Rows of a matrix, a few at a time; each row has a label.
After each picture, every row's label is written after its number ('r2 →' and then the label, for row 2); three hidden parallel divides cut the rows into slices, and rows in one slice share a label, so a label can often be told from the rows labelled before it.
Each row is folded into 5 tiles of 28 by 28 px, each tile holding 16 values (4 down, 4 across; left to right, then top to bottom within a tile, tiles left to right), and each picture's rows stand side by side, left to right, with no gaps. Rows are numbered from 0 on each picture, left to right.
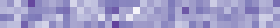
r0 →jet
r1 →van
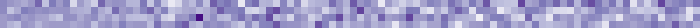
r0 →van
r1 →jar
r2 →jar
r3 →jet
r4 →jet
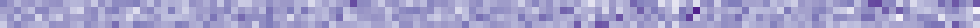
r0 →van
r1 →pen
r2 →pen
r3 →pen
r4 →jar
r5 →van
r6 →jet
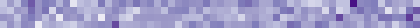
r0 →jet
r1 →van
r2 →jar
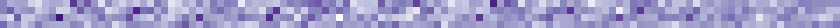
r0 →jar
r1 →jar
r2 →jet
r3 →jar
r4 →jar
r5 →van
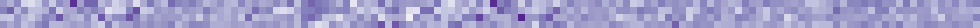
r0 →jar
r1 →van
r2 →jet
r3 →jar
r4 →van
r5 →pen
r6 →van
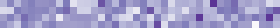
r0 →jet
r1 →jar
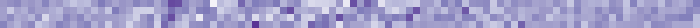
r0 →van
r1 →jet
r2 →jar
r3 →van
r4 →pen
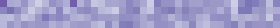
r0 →pen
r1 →van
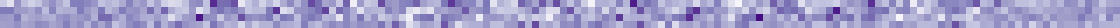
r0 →pen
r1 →jar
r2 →jet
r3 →jet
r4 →jar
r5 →jar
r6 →jet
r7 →pen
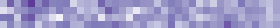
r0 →jet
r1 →van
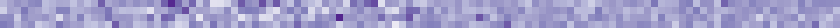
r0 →van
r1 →jet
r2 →jar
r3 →pen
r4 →pen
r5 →van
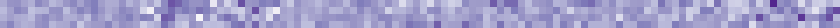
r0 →pen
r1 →jet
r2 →pen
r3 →pen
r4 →van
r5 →jar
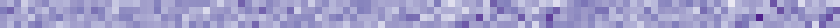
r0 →pen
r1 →van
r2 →pen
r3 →jar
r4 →van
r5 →jar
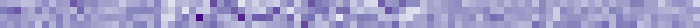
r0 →pen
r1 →jar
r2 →jet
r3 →van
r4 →pen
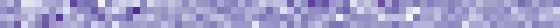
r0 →jar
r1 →pen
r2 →jet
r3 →van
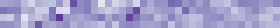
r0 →jar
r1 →van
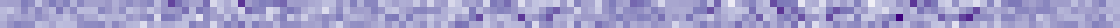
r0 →van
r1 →jet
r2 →pen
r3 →jar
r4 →pen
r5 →jar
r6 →jar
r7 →van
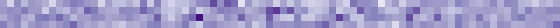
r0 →pen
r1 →jar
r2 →jar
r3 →pen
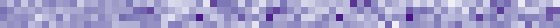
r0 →pen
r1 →jar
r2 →jar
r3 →jar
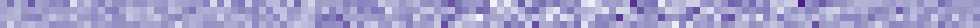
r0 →van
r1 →van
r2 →pen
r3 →jet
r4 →jar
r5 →jet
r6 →van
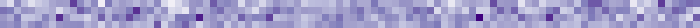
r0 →jar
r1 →jar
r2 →pen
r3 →jar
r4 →jet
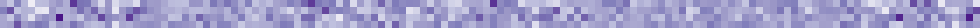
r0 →jar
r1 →pen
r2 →jet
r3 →jar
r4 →van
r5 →pen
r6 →jar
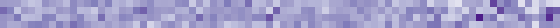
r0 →pen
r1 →pen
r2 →pen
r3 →jar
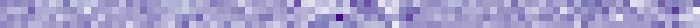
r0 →van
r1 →pen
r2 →jar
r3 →pen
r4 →jet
